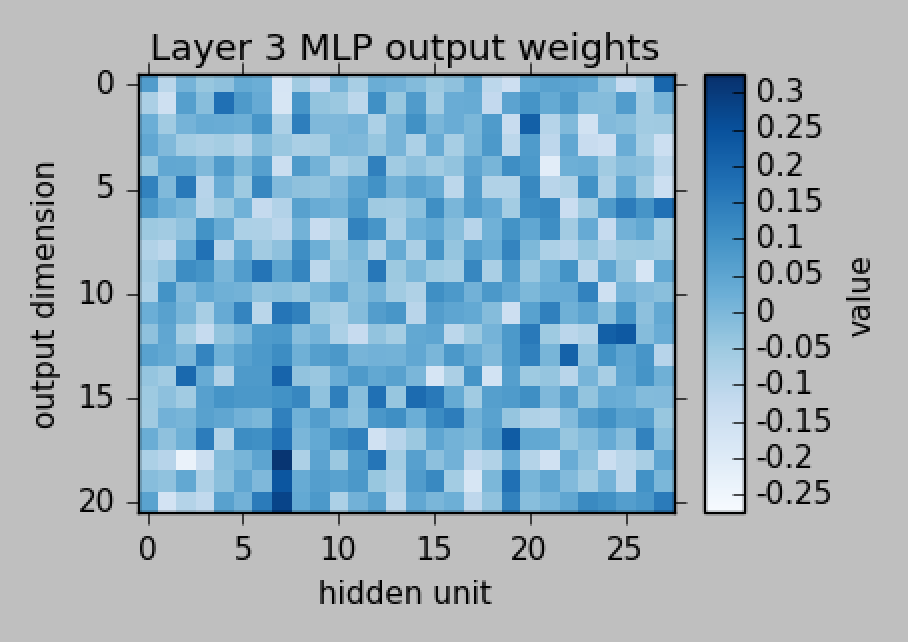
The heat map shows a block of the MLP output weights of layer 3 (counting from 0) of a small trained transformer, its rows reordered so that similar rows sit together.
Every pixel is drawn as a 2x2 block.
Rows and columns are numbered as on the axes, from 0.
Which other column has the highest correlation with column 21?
27
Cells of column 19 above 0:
14
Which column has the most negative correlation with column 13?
19
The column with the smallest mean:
1
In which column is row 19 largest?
7
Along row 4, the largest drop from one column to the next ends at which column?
21
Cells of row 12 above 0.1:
3
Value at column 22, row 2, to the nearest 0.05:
0
